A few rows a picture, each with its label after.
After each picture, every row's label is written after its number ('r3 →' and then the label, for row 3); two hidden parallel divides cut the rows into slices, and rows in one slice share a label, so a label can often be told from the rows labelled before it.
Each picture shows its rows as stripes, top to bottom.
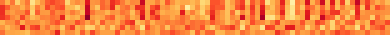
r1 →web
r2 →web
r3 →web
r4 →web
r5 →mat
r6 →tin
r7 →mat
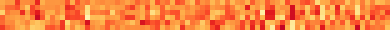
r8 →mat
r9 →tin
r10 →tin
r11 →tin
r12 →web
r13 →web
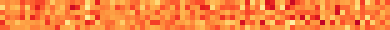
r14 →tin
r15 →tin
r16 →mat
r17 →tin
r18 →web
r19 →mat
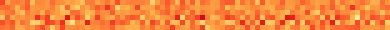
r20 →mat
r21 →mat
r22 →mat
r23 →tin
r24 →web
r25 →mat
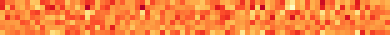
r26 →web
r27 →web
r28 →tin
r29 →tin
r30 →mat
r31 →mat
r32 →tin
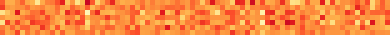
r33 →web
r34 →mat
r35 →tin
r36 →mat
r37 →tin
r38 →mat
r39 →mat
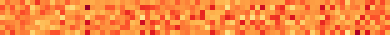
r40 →mat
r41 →web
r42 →mat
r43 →tin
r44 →web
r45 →mat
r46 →web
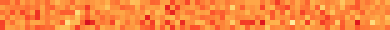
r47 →mat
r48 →mat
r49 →mat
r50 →mat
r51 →web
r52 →mat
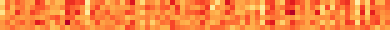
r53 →tin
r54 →tin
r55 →tin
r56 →mat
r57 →tin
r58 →mat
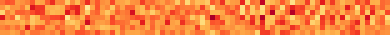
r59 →web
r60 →tin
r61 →tin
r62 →web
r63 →web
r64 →mat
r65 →mat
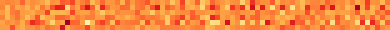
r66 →mat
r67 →web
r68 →mat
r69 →mat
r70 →tin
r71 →mat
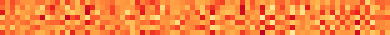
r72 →mat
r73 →web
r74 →web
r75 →tin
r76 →web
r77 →tin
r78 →web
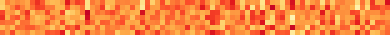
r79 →tin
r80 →tin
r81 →web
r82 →web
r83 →web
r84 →tin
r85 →web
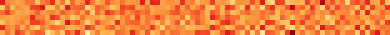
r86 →web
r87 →tin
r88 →mat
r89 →mat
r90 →tin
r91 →web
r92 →tin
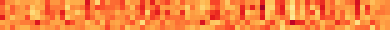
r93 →web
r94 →web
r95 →web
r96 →web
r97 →tin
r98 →mat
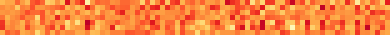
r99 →tin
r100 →web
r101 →mat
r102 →mat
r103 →web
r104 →web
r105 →mat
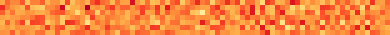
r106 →tin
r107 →web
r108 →web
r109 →mat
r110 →tin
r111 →web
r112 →mat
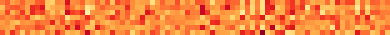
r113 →tin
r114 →tin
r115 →tin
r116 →web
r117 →mat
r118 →tin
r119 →web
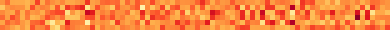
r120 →mat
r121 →tin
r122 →web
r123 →web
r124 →tin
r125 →mat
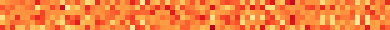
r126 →tin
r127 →web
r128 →mat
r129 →tin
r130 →tin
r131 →web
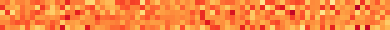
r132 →tin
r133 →web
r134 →tin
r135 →mat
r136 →mat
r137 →web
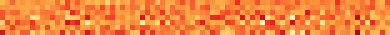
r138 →mat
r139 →mat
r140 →mat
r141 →web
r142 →tin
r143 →mat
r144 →web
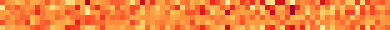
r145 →web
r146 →tin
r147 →tin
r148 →mat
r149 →mat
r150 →tin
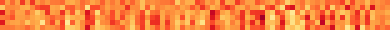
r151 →mat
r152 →tin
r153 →web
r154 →web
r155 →web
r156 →web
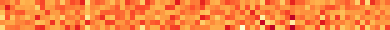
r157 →tin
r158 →mat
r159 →mat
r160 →tin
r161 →web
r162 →tin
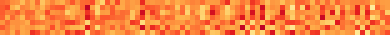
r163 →mat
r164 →web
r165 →web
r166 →web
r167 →tin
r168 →web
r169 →tin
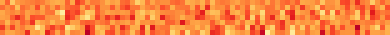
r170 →mat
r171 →mat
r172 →tin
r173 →tin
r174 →mat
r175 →web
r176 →web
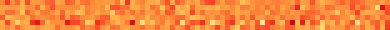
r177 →mat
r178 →mat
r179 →mat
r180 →mat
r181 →tin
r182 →mat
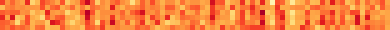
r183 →web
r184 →mat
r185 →web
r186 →web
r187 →web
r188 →mat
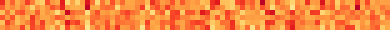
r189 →web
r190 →web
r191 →tin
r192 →mat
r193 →tin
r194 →tin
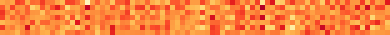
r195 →tin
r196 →web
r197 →mat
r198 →web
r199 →mat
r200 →web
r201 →mat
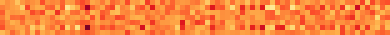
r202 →mat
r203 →web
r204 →mat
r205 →mat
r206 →mat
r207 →web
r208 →mat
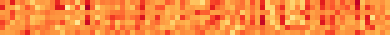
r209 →web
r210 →web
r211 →mat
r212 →web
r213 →web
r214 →mat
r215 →mat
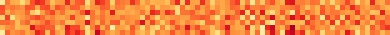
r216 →tin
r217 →mat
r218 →web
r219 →tin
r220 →web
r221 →tin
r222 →tin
